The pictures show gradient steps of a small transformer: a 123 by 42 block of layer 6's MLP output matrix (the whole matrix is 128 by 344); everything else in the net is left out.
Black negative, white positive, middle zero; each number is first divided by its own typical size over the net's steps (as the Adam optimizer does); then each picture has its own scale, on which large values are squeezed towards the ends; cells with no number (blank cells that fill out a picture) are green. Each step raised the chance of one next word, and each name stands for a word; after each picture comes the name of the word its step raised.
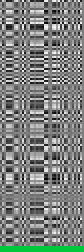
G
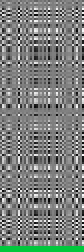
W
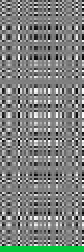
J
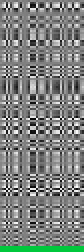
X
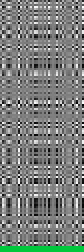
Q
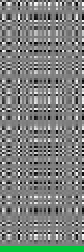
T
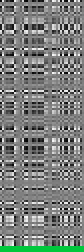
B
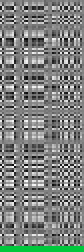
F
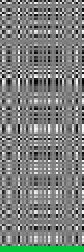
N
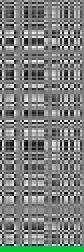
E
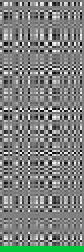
T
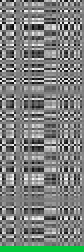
G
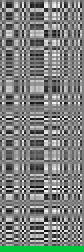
X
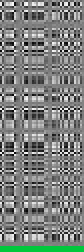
T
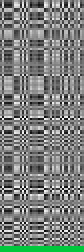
X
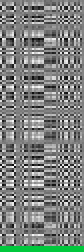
F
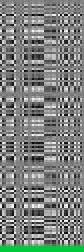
W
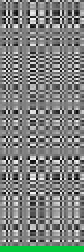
G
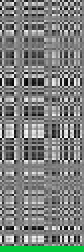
N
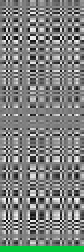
W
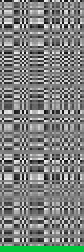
G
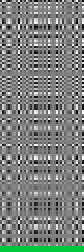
G
